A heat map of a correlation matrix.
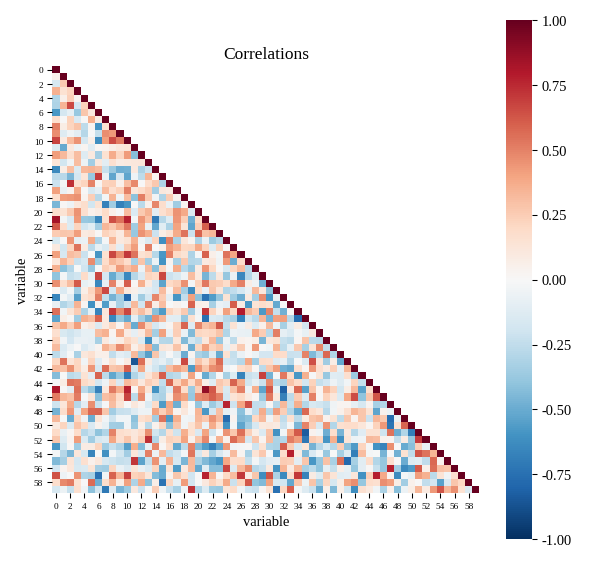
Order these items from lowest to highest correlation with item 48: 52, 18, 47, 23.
52, 47, 18, 23
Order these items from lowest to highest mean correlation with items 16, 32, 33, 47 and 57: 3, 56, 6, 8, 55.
6, 3, 8, 55, 56
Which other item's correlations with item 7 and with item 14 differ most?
19
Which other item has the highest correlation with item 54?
33
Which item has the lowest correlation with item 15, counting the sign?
58
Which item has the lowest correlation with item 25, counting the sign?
27
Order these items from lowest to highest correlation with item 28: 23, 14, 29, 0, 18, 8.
14, 18, 29, 23, 8, 0
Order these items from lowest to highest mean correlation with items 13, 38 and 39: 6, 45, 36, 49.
6, 36, 49, 45
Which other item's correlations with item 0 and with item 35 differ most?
21
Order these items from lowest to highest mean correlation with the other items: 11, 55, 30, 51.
55, 11, 51, 30
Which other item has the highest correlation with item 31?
7
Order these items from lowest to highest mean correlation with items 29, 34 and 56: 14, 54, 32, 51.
14, 32, 54, 51
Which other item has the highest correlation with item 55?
11
